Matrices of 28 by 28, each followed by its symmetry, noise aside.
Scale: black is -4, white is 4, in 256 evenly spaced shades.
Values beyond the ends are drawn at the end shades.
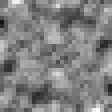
same after a half turn.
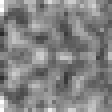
mirrored top to bottom.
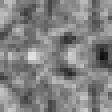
mirrored top to bottom.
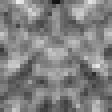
mirrored left to right.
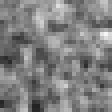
antisymmetric.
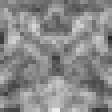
mirrored left to right.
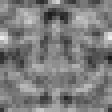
mirrored left to right.
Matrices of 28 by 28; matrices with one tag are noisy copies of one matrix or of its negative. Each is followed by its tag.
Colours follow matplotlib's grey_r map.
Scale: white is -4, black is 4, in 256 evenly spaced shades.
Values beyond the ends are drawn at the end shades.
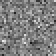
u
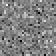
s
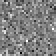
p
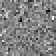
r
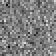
u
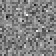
r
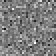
p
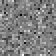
s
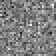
s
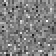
p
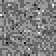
s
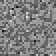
p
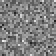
u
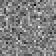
s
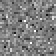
r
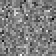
r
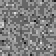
u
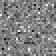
s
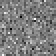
u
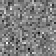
s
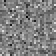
p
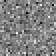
p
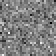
u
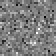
u
